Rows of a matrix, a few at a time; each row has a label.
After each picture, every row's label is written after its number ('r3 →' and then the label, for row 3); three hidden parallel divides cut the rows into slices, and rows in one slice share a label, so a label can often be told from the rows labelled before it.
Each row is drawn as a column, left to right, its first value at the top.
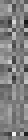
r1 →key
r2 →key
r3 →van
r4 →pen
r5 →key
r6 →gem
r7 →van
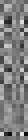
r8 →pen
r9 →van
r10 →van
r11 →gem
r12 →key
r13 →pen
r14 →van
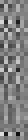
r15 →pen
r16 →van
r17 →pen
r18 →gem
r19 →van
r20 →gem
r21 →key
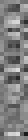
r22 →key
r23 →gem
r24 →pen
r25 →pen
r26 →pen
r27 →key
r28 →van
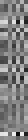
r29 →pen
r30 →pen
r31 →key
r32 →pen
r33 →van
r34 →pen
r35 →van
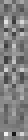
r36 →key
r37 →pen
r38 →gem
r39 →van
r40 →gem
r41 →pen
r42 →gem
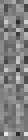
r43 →key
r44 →pen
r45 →gem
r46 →gem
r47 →van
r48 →key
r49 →pen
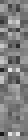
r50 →van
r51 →key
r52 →pen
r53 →gem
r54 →pen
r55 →key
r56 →key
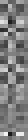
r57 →pen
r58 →pen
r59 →van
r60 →key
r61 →pen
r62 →pen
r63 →gem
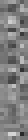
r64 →gem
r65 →gem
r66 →pen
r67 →pen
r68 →gem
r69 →van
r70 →key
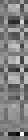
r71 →key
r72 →gem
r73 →van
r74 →van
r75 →van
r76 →pen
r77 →van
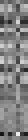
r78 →van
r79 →key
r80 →van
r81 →key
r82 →pen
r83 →van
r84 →van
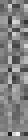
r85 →gem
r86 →gem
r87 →van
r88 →pen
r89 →pen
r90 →key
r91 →van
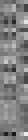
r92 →key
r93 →van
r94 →key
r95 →van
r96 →gem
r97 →gem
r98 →pen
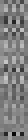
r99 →key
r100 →van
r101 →gem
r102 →van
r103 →gem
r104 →van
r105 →gem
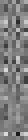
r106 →gem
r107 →pen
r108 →key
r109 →gem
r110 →van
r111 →gem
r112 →pen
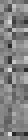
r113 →key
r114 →gem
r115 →pen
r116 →van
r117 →key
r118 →key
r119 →van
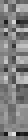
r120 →key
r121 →van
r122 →gem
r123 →pen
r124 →van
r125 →van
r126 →van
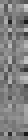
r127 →key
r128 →gem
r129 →van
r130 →gem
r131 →key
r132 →key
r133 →van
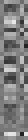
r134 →key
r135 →pen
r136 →pen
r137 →pen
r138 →gem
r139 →van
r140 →pen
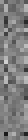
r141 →gem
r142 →van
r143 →gem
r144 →gem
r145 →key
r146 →key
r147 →van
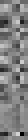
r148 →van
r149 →van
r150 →key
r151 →gem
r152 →pen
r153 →van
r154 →key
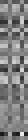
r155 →van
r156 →van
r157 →gem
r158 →van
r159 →van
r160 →pen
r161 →van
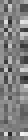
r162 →key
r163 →pen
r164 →van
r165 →gem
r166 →key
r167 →pen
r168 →pen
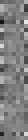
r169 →van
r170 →key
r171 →key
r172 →key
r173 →gem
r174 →key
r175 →pen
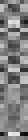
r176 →van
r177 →key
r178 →pen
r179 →pen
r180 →pen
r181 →van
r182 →van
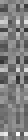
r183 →pen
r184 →pen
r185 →key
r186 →key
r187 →pen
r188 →key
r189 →pen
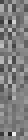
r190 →van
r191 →gem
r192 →van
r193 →pen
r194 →key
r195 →key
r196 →gem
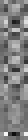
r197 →gem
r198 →pen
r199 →key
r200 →van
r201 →van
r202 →gem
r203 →pen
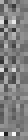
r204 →pen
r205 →van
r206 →gem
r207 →pen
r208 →key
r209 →gem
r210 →gem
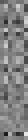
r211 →key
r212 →van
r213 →gem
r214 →key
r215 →van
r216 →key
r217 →pen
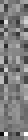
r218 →van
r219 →pen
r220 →key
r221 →key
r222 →van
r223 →gem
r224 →pen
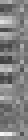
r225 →pen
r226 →pen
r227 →pen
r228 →gem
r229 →gem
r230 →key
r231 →gem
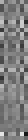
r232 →pen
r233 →key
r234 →gem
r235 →gem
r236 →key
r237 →pen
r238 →van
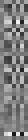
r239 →key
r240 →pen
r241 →pen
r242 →van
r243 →pen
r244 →van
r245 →pen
